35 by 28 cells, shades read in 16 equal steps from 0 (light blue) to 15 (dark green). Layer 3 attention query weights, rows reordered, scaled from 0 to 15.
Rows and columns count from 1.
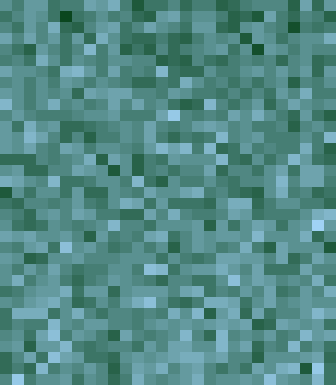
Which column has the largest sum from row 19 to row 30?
18
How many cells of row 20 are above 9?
4
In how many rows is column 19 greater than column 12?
12
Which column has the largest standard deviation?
27
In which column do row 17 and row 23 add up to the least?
24
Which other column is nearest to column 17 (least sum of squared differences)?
16
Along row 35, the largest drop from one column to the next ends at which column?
2
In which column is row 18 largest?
1
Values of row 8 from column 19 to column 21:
8 10 8
